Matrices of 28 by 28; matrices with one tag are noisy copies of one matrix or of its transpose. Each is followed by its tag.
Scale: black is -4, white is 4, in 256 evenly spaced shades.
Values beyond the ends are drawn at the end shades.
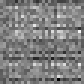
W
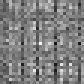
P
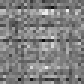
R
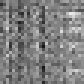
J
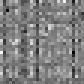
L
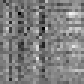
J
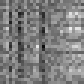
J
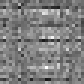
R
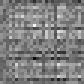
W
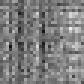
J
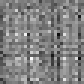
W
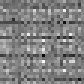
P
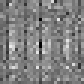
R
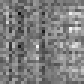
J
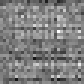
W
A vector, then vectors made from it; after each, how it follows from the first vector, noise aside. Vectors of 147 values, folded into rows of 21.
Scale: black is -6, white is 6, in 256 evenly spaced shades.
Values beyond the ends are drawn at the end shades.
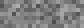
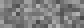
negated.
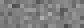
negated, partly zeroed.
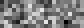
reversed, negated, scaled up.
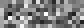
wrapped around, negated, scaled up.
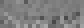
partly zeroed.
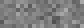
partly zeroed.
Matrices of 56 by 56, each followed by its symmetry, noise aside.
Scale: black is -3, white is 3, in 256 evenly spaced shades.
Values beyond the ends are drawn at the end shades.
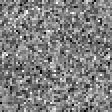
same after a half turn.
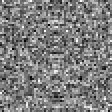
mirrored left to right.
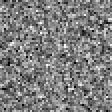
same after a half turn.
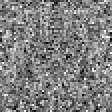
mirrored left to right.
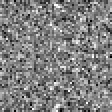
mirrored top to bottom.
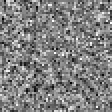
no symmetry.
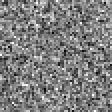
no symmetry.
